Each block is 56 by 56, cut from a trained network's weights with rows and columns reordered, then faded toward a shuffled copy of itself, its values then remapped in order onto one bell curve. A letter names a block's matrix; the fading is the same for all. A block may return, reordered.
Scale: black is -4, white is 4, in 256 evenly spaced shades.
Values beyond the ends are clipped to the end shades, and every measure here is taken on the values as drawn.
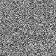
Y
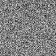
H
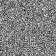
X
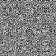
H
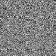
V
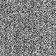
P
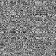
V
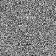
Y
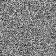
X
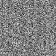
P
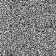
X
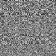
V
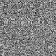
H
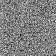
P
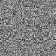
Y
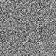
H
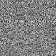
V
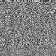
V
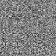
H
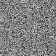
X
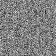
P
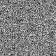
P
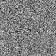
X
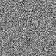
H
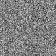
P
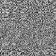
V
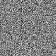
H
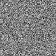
Y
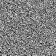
X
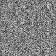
P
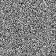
X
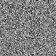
X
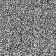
P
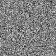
X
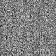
P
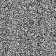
P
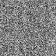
P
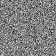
X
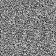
X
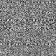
V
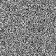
Y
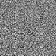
H
